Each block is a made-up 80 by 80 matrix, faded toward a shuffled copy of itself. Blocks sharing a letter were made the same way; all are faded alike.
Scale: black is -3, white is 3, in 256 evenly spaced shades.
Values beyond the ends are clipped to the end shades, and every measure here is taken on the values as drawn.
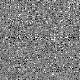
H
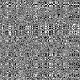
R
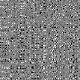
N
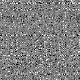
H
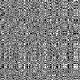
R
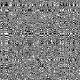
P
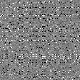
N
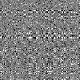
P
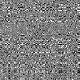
P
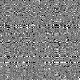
P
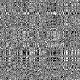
R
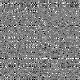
N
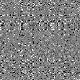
N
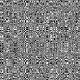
R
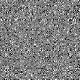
H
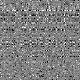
N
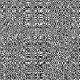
R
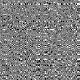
P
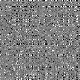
N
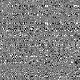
H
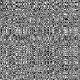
R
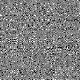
H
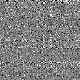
H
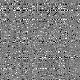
N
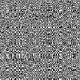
R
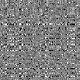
P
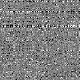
P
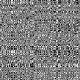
R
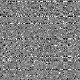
P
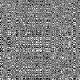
R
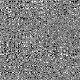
H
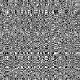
R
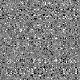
H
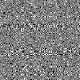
P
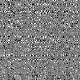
N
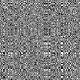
R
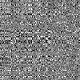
P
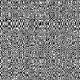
R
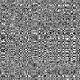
R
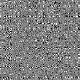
N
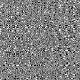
H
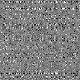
N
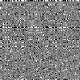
P
